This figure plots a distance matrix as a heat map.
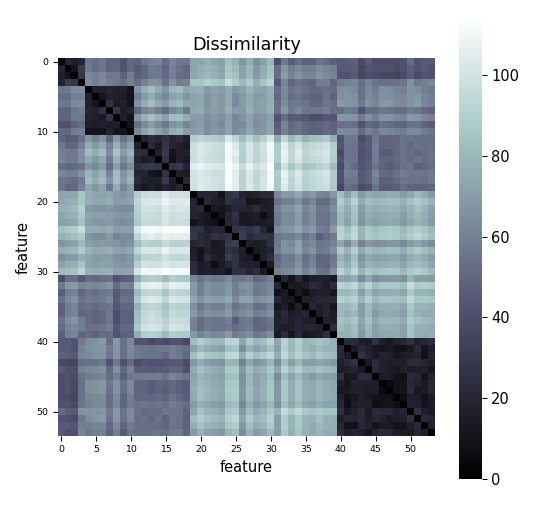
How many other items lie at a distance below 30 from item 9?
6
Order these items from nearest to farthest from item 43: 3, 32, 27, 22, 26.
3, 26, 22, 27, 32
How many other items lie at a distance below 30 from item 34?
8
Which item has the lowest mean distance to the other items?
43
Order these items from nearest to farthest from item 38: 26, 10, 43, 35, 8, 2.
35, 8, 10, 26, 2, 43
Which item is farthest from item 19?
15
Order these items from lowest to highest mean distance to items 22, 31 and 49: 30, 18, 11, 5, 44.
30, 44, 5, 11, 18
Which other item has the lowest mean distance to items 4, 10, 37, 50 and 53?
9
